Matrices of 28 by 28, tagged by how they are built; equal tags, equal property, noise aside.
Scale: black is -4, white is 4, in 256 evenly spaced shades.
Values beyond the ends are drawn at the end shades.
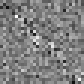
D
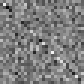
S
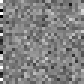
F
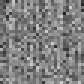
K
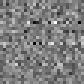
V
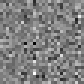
F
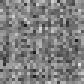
K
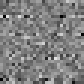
V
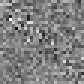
D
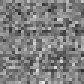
K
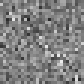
D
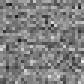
K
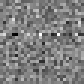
V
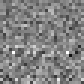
V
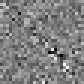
D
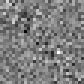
D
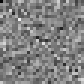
S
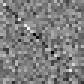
S
